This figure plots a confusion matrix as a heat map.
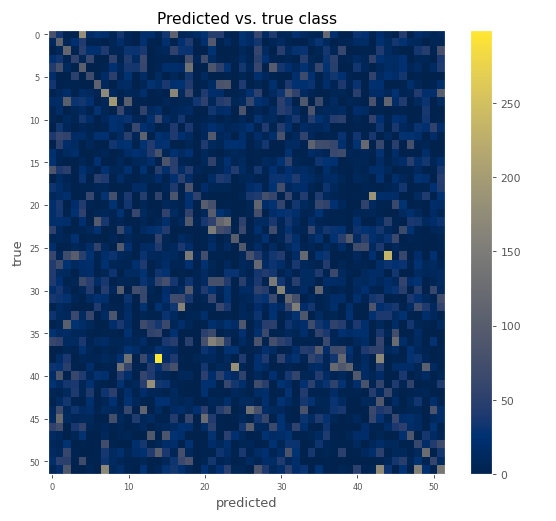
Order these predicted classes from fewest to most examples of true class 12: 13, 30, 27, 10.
13, 27, 10, 30
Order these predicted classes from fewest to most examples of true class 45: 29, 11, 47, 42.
29, 47, 11, 42
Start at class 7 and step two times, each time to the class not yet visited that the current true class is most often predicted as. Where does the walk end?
0
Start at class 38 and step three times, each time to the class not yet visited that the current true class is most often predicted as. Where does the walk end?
35
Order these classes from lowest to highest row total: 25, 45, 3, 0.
25, 3, 45, 0
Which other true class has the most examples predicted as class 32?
31
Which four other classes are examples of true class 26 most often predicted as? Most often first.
44, 18, 33, 3
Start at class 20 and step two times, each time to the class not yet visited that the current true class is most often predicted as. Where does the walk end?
1
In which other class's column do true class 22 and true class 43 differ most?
23
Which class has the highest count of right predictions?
8
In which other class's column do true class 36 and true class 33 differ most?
21
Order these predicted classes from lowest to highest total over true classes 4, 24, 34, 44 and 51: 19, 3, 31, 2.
19, 3, 31, 2
